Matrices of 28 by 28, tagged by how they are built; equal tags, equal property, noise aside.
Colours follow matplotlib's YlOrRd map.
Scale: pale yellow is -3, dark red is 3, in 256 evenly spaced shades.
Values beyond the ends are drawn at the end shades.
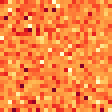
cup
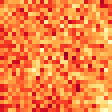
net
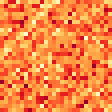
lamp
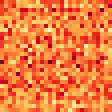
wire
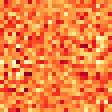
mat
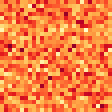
wire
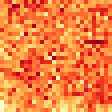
net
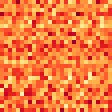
wire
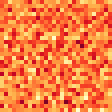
wire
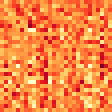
mat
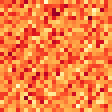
lamp
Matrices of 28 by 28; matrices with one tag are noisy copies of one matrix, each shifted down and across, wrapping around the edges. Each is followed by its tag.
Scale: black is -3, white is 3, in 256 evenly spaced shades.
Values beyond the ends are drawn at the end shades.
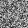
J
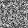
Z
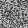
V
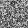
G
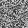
J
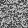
G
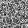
G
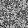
V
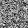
Z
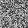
G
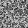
G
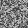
G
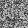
Z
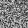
Z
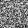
G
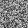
J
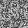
Z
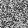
V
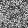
V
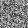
Z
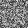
Z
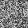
Z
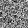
J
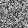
J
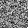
J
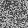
V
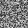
Z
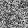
V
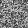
G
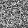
Z
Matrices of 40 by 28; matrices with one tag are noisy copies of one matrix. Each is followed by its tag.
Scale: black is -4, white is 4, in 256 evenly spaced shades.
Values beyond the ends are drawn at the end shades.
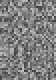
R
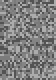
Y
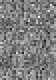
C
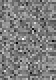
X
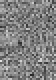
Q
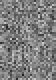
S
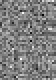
X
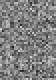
X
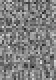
C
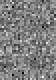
C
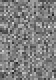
R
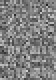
Y
